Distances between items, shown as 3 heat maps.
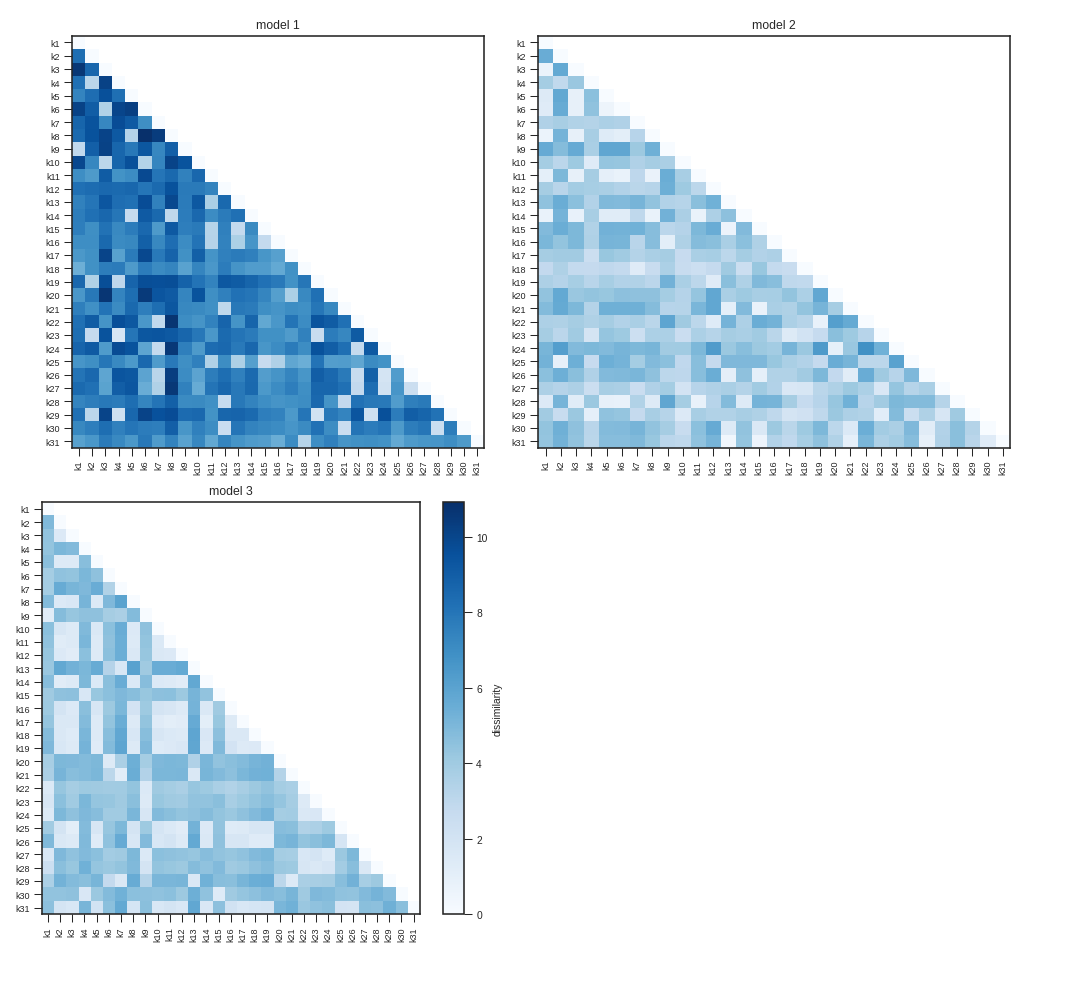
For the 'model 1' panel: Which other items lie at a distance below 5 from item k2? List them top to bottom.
k4, k19, k23, k29
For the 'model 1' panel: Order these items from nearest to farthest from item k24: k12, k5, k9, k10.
k10, k9, k12, k5
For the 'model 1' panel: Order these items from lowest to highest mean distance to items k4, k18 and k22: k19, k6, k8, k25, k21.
k25, k19, k21, k6, k8
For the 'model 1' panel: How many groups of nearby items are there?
9
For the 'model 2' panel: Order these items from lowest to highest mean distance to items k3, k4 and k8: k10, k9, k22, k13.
k10, k22, k13, k9
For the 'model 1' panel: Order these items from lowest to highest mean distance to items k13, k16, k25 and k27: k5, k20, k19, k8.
k20, k5, k19, k8
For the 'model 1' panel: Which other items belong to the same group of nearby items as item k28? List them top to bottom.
k12, k21, k30
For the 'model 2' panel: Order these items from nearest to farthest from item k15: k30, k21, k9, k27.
k21, k30, k9, k27
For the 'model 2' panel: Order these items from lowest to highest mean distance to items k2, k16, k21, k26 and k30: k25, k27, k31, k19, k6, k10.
k31, k10, k27, k25, k19, k6
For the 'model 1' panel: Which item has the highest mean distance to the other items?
k8
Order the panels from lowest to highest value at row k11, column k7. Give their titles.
model 2, model 3, model 1
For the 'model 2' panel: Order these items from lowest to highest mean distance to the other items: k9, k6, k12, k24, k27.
k27, k6, k12, k9, k24
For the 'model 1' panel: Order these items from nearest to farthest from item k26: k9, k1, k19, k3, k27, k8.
k27, k3, k9, k1, k19, k8
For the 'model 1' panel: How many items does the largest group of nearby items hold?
5
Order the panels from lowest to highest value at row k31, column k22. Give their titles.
model 3, model 2, model 1
